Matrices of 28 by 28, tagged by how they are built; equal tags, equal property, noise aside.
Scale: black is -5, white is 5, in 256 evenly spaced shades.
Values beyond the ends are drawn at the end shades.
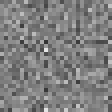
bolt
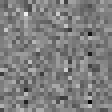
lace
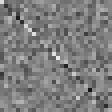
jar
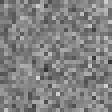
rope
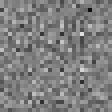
bolt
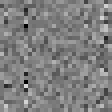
lace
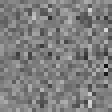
bolt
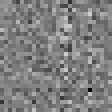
lace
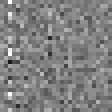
lace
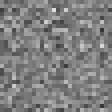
bolt
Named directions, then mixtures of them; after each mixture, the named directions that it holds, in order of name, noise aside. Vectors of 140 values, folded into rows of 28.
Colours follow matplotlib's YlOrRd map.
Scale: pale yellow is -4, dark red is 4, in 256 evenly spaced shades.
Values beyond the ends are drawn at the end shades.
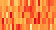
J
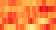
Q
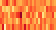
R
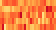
Q, R.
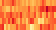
Q, R.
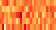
R.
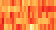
J, Q, R.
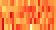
J, Q, R.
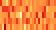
R.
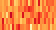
J.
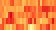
J, Q.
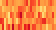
J, Q, R.
